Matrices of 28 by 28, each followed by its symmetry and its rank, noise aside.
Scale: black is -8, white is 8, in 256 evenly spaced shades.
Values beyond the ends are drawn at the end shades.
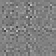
antisymmetric, rank four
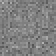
symmetric, rank six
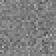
no symmetry, rank six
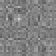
no symmetry, rank three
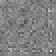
symmetric, rank six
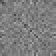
symmetric, rank six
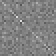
symmetric, rank six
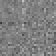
antisymmetric, rank six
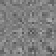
symmetric, rank three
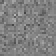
symmetric, rank four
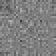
symmetric, rank four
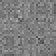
symmetric, rank six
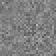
symmetric, rank six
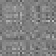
no symmetry, rank three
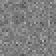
no symmetry, rank six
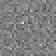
no symmetry, rank six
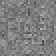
no symmetry, rank six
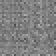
antisymmetric, rank six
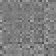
no symmetry, rank three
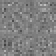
antisymmetric, rank four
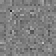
symmetric, rank six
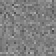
antisymmetric, rank six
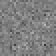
symmetric, rank six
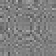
antisymmetric, rank four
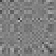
symmetric, rank three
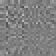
no symmetry, rank three
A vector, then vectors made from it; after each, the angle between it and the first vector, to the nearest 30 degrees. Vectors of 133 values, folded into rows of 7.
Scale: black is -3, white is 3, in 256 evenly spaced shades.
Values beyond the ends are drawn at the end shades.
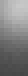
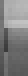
30 degrees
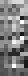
60 degrees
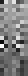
60 degrees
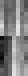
90 degrees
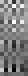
60 degrees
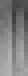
150 degrees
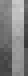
60 degrees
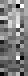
60 degrees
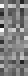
90 degrees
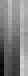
60 degrees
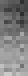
150 degrees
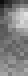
90 degrees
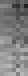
150 degrees
